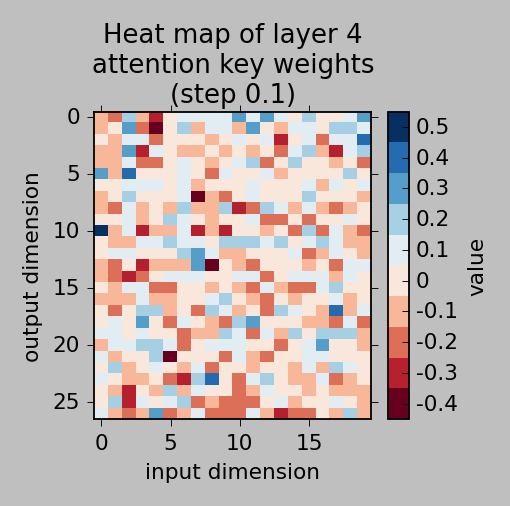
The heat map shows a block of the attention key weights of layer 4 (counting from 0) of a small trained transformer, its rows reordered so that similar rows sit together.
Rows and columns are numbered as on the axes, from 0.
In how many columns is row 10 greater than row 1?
5
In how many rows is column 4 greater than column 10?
12
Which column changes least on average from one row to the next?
18
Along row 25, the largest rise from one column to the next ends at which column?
3
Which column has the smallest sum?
1
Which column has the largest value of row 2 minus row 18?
19
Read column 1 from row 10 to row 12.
-0.1 -0.1 0.1
